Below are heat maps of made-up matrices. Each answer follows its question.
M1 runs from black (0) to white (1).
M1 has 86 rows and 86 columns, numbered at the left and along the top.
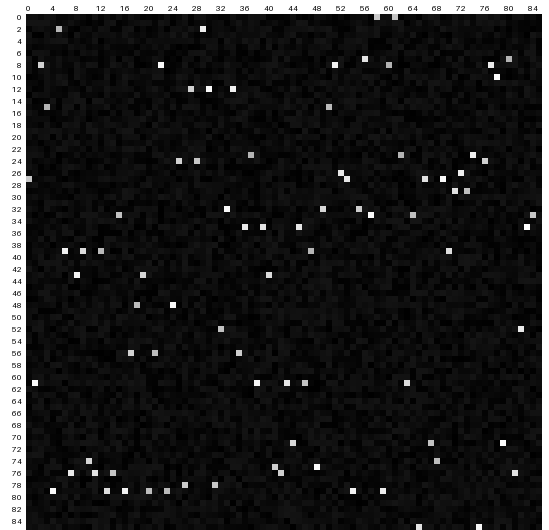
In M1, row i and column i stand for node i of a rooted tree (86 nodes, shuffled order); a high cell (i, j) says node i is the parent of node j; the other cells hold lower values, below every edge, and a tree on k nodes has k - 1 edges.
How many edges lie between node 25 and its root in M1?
4
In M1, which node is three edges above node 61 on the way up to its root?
12
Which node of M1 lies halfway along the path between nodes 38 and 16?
2
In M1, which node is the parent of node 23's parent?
71
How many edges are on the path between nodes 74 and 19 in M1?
8
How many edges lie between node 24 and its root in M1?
3
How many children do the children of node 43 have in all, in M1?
5
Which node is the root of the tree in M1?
85
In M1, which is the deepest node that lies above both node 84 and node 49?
32
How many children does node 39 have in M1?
5
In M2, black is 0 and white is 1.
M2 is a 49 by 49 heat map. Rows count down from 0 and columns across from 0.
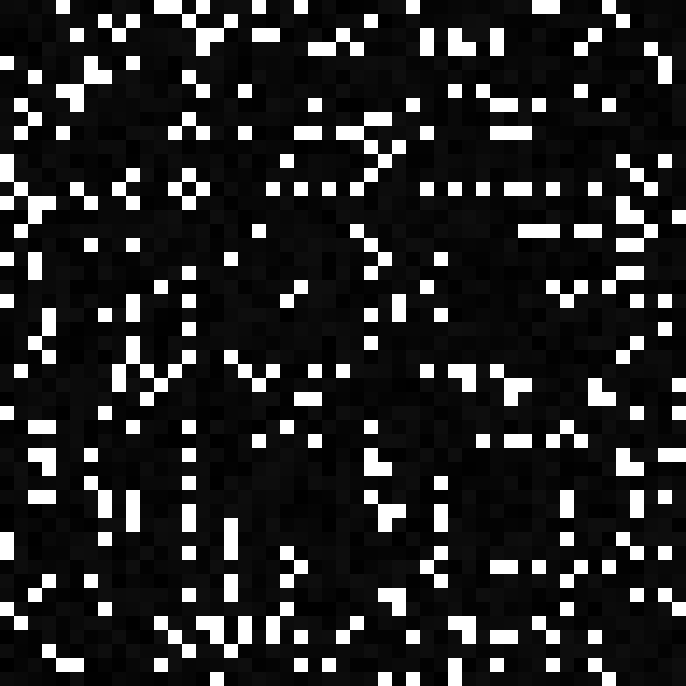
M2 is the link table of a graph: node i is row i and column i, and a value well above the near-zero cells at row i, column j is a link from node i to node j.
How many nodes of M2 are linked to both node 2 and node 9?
4
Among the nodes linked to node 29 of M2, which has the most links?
node 45
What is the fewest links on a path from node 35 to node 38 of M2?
2
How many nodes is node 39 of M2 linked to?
7
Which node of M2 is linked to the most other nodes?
node 13
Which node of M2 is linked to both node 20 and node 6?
node 41
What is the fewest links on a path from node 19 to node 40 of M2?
3
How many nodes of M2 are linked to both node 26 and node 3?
5
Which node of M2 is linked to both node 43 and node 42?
node 28
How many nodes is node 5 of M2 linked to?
5
